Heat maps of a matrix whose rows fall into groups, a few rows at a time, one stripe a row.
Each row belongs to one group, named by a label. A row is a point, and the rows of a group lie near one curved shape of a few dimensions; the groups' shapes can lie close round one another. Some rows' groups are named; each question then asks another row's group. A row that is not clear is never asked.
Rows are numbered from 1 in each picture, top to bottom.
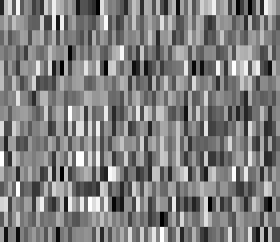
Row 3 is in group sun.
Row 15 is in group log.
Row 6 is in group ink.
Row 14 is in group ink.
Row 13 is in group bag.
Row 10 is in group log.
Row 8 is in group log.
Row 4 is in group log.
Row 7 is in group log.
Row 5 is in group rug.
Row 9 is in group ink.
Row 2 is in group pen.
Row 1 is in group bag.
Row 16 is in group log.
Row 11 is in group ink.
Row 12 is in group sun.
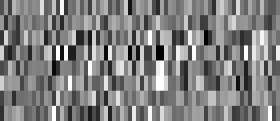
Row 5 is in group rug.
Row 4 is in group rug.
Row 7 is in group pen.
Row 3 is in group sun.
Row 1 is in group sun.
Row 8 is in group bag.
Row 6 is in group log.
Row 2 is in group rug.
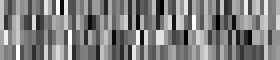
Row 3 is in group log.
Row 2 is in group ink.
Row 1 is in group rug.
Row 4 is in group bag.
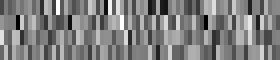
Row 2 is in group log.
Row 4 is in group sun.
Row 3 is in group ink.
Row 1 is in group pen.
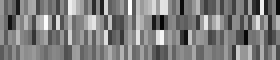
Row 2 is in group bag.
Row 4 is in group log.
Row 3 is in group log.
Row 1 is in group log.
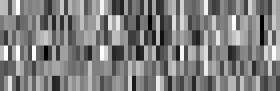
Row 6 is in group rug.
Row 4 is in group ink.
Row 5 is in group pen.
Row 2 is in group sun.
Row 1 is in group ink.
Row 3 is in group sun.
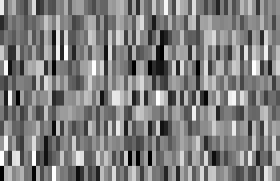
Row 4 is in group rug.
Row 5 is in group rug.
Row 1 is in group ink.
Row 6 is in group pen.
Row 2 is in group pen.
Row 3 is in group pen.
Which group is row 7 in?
rug
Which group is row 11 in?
ink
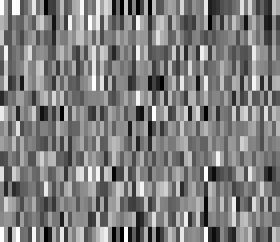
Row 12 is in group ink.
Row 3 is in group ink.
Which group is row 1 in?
ink
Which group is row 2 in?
ink
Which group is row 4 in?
rug
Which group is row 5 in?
sun
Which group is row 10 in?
sun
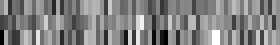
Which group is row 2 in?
pen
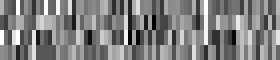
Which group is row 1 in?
bag
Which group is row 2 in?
sun
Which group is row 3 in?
ink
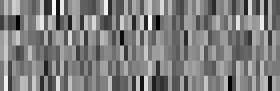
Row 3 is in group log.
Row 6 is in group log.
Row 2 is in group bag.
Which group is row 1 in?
pen
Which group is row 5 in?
sun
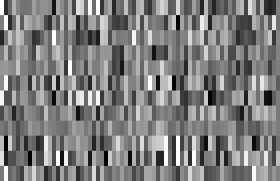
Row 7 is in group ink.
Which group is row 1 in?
ink
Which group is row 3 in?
bag
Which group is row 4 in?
log
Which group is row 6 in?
sun
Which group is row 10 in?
rug
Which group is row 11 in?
rug
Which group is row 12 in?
sun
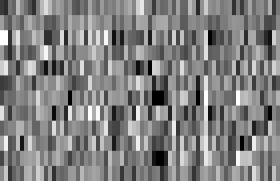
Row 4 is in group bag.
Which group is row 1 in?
pen
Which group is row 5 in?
sun
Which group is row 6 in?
pen
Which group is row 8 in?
ink
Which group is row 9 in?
pen
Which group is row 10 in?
rug
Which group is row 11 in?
log
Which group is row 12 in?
rug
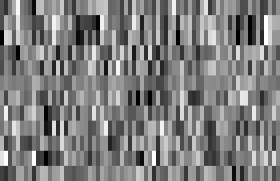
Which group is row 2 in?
bag
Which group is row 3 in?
bag
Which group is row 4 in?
bag
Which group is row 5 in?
pen
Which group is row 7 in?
sun
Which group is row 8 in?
sun
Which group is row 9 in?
pen
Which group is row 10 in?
bag
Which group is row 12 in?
pen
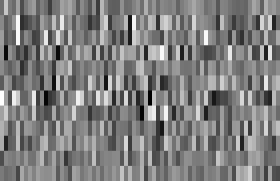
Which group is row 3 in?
bag
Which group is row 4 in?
log
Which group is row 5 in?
rug
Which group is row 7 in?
ink
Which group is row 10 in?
bag
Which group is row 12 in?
log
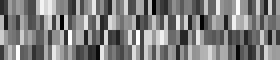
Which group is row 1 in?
sun
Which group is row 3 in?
log
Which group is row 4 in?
bag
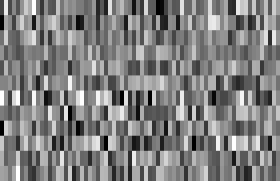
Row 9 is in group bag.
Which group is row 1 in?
log
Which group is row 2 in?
bag
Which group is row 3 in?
log
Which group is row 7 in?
ink
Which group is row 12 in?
log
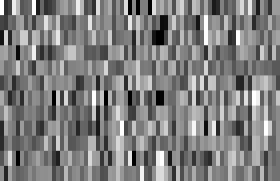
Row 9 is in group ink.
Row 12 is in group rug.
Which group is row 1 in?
ink
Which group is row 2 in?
pen
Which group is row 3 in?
log
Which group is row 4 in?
log
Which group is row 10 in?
pen
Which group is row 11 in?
rug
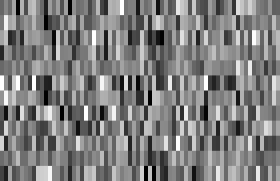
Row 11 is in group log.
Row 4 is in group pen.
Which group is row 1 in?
log
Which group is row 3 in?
rug
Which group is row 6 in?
ink
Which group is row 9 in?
ink
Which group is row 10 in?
ink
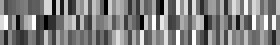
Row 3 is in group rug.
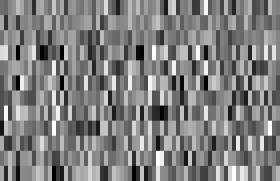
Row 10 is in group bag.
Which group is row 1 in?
pen
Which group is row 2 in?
rug
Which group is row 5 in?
pen
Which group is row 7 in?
pen
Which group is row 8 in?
log
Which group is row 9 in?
bag
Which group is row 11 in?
rug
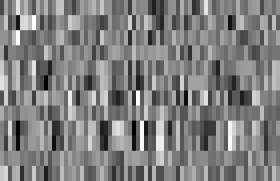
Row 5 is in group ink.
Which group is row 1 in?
log
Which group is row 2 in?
log
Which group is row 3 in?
log
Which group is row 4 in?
rug
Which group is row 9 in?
rug
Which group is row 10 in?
rug
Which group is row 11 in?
log
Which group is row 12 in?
ink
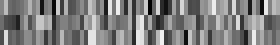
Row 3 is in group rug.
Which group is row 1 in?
pen
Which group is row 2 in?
bag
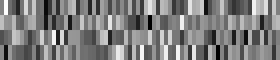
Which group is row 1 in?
sun
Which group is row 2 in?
sun
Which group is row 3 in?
pen
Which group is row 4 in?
rug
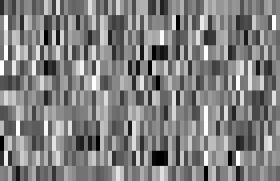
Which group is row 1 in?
pen
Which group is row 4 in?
log
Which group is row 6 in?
bag
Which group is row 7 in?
pen
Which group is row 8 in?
pen
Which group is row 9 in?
bag
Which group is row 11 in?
log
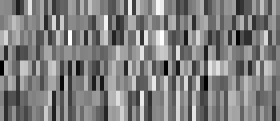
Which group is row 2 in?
pen
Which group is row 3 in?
log
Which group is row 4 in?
rug
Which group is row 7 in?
rug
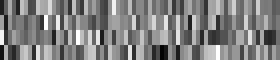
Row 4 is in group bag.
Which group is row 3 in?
ink
